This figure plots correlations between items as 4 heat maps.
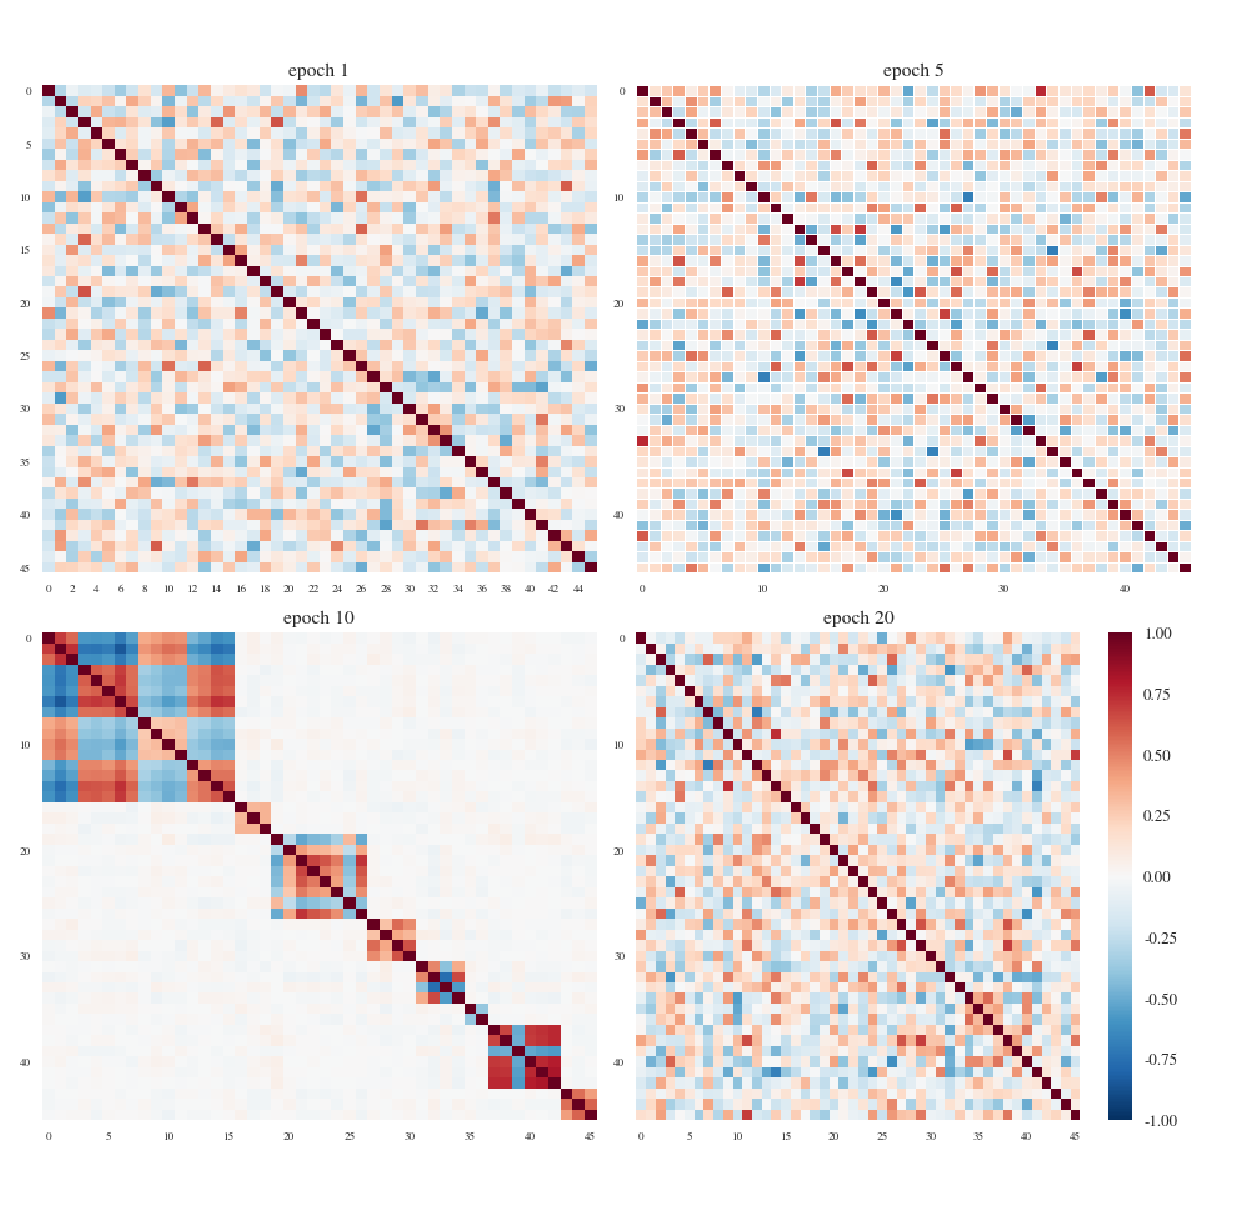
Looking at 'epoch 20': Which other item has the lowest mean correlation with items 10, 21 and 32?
35
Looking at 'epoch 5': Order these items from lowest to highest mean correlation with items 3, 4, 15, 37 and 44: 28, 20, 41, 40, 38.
38, 41, 28, 20, 40
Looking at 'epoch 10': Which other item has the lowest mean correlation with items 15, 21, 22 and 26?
19
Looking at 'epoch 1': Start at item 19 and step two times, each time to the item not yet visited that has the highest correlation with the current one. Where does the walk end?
14
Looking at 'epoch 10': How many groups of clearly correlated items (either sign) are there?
8
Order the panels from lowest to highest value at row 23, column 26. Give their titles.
epoch 1, epoch 20, epoch 5, epoch 10
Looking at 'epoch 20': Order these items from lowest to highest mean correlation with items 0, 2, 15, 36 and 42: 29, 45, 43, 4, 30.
30, 29, 43, 4, 45
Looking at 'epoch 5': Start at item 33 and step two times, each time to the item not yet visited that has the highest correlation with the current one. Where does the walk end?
42
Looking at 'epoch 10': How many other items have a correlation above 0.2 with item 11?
6
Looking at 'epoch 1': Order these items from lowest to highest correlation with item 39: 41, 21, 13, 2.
2, 13, 21, 41
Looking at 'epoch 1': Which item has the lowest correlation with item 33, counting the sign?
38
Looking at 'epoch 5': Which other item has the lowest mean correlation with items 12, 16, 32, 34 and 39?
24
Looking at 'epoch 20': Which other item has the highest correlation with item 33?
27
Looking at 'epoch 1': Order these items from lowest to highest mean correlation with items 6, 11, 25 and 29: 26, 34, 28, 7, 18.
28, 18, 26, 7, 34
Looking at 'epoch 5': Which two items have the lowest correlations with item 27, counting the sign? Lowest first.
10, 38
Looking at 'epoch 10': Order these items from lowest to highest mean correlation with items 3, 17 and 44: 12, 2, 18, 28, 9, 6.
2, 9, 28, 18, 12, 6
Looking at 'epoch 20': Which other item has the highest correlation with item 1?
21
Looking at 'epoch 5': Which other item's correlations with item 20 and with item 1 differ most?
12
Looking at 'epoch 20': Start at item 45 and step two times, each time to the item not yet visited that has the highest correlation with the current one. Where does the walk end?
38
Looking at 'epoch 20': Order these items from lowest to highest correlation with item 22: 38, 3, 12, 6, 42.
42, 3, 38, 6, 12
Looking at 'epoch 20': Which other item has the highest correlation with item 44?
26
